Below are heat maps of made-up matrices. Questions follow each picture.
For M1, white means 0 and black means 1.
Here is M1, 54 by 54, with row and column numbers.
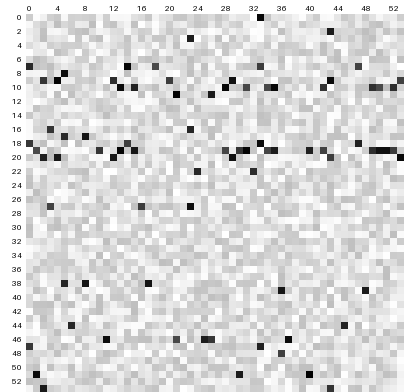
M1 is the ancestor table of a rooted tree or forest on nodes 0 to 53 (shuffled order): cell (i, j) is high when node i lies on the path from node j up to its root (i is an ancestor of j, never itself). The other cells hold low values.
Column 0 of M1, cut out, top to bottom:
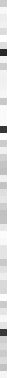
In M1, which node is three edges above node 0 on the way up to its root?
7
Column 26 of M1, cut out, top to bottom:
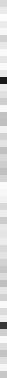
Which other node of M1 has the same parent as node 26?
21
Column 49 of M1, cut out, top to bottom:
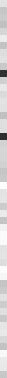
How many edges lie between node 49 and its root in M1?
2
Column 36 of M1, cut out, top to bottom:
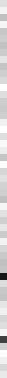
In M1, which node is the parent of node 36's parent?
39
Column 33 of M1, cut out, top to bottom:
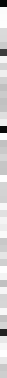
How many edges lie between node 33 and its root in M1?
4
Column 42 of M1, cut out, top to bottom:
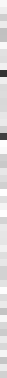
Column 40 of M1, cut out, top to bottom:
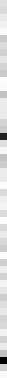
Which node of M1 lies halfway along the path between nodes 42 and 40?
19
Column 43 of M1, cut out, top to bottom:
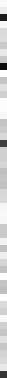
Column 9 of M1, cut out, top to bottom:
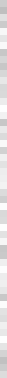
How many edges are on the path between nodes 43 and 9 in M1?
4
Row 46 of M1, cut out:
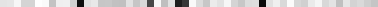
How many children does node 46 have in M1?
3
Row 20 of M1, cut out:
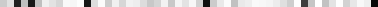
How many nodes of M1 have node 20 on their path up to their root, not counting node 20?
6
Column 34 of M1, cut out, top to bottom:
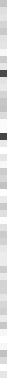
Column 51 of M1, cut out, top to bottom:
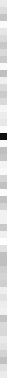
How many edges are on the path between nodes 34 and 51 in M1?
3
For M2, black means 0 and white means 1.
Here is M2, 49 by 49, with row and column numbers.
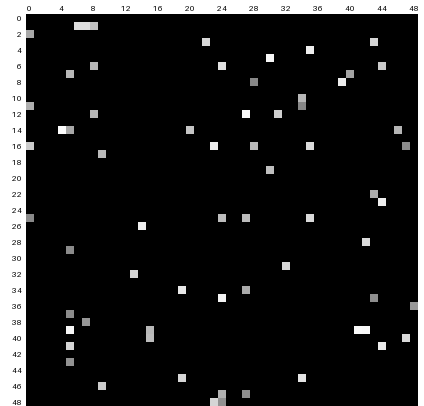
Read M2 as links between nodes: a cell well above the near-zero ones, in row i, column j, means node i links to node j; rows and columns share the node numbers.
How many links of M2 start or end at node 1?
3
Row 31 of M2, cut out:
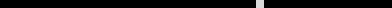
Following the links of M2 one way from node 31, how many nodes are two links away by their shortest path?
1
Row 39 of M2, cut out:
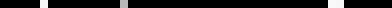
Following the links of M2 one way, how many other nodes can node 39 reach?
6
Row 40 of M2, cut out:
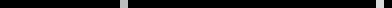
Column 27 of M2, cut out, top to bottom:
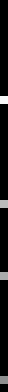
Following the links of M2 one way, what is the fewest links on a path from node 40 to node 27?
2
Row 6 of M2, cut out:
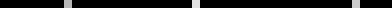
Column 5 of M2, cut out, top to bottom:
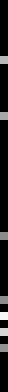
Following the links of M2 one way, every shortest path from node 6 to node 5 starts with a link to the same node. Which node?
node 8
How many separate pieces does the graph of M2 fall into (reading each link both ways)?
4
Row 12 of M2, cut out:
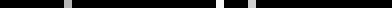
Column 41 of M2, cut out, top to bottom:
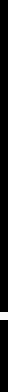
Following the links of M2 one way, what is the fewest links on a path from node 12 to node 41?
3
